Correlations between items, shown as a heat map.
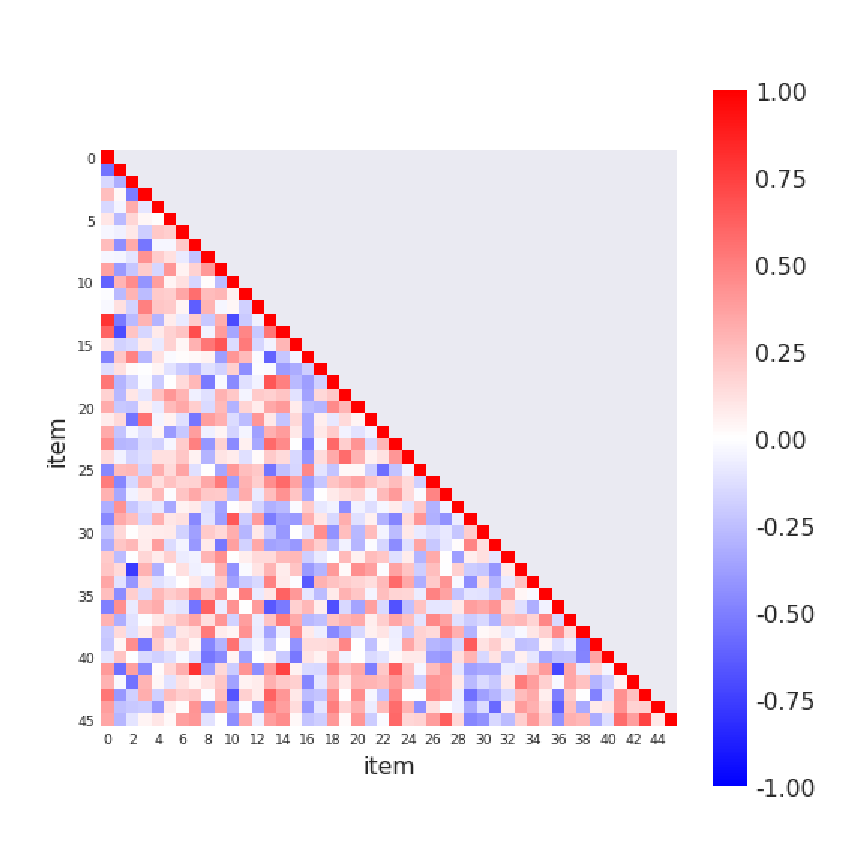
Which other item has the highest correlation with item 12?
3
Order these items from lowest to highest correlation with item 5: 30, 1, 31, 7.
1, 31, 7, 30
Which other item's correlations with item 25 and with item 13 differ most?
0
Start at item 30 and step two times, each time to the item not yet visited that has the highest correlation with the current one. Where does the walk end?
34
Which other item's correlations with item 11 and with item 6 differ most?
15
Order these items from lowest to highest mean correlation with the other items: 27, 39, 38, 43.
39, 38, 43, 27
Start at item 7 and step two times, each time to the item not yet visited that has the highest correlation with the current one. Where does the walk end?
14
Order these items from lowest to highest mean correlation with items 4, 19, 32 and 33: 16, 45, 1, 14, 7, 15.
16, 1, 7, 45, 15, 14
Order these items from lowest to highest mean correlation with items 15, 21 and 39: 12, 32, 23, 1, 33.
23, 1, 12, 33, 32
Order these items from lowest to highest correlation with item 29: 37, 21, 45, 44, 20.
45, 44, 37, 20, 21
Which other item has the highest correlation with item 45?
43
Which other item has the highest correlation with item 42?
33
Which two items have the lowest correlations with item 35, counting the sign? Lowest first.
1, 40
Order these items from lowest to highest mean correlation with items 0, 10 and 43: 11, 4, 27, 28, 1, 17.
1, 28, 17, 4, 11, 27
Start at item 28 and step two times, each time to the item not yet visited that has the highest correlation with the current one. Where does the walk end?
36
